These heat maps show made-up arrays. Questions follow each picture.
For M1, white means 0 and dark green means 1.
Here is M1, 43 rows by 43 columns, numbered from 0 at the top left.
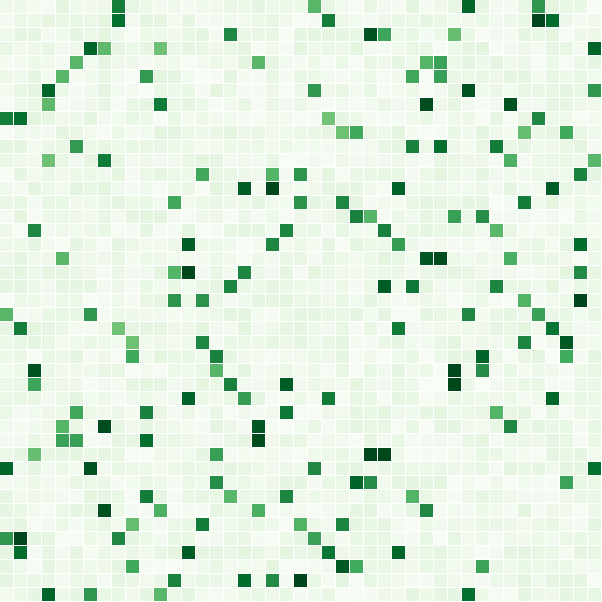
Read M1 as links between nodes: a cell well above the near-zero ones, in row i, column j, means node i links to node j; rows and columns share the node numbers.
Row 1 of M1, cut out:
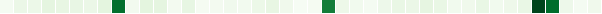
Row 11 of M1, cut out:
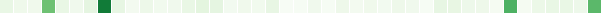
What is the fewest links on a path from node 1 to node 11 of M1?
5
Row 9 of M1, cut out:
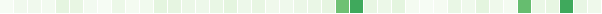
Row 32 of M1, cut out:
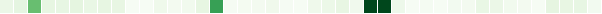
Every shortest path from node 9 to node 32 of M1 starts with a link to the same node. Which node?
node 25
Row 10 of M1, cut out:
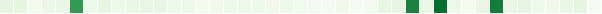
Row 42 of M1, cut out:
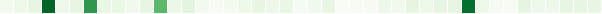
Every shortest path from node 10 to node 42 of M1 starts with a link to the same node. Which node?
node 31
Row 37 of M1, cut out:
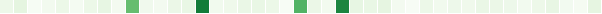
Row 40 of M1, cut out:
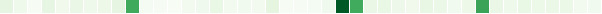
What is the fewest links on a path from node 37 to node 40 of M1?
2
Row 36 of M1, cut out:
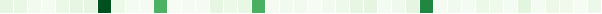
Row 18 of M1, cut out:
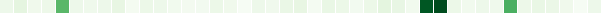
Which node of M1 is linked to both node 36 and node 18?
node 30
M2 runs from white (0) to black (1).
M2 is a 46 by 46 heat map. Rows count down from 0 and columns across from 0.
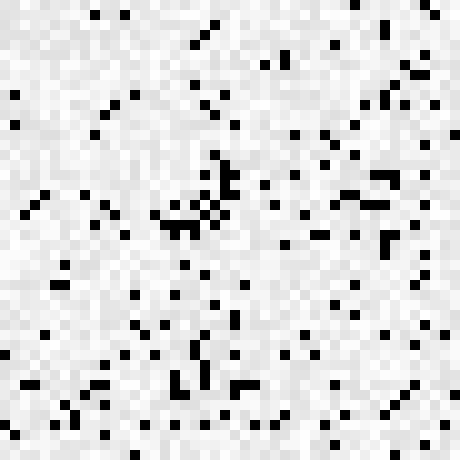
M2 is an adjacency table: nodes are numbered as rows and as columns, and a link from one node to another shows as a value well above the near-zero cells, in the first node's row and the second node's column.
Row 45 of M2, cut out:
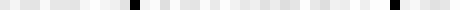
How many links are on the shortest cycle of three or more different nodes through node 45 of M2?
5
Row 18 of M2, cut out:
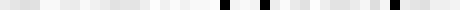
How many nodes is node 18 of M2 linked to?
3
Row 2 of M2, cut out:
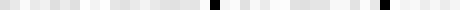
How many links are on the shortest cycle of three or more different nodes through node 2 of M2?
4
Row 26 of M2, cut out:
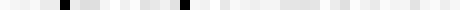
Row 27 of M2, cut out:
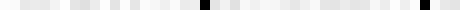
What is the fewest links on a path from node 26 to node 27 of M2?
5
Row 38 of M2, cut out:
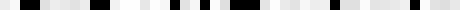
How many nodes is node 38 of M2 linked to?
11
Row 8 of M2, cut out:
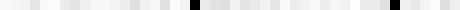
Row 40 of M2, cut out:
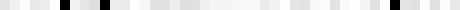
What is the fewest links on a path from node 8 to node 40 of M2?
2
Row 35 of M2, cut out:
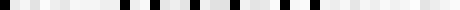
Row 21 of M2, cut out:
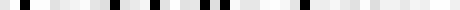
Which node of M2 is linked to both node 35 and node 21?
node 15
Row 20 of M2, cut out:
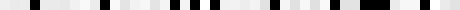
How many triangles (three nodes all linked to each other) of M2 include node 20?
8
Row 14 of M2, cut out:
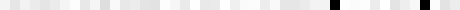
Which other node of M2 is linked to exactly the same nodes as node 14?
node 44
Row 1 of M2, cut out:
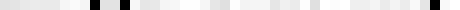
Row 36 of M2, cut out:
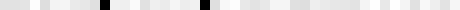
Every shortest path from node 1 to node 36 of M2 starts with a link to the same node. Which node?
node 43
